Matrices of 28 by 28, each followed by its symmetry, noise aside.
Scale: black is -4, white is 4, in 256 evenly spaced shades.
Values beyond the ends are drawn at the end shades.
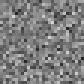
antisymmetric.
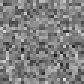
mirrored left to right.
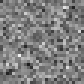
symmetric.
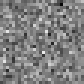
antisymmetric.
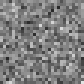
symmetric.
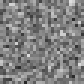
no symmetry.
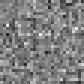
antisymmetric.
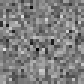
mirrored left to right.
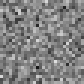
no symmetry.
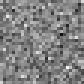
symmetric.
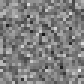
symmetric across the other diagonal.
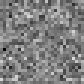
mirrored left to right.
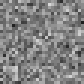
symmetric across the other diagonal.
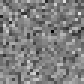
antisymmetric.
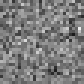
no symmetry.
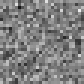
no symmetry.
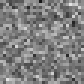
same after a half turn.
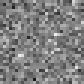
mirrored top to bottom.
